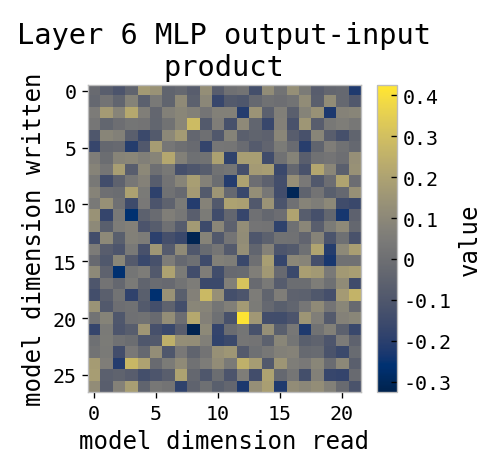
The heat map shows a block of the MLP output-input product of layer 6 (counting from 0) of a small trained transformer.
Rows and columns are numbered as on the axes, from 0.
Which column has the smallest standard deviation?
1
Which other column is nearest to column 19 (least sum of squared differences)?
4
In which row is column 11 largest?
10
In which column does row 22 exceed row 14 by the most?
6
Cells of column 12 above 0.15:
7
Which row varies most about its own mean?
18
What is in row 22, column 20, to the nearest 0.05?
0.05
